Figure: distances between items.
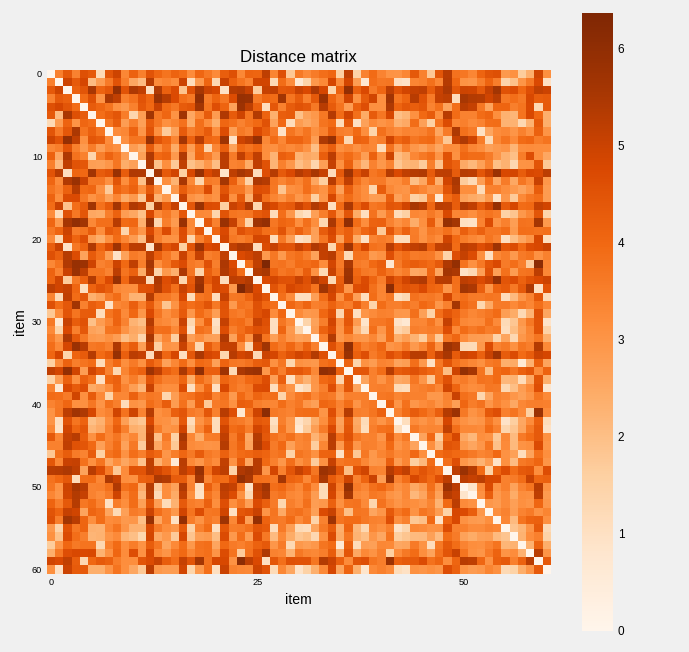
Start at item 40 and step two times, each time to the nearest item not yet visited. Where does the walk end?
19
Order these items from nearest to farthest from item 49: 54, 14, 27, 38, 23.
27, 38, 54, 14, 23
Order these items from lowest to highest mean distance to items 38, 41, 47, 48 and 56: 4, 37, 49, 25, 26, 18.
37, 18, 4, 26, 49, 25
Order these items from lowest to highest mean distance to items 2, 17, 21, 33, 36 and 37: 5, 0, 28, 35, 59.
35, 0, 28, 5, 59
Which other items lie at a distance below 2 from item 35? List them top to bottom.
0, 6, 29, 37, 46, 57
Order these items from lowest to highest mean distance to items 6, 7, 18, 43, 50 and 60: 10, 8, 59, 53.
10, 53, 8, 59
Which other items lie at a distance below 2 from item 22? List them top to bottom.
8, 36, 48, 53
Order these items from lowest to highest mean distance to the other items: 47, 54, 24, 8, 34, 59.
47, 54, 24, 8, 59, 34
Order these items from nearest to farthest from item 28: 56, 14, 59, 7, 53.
7, 14, 53, 56, 59
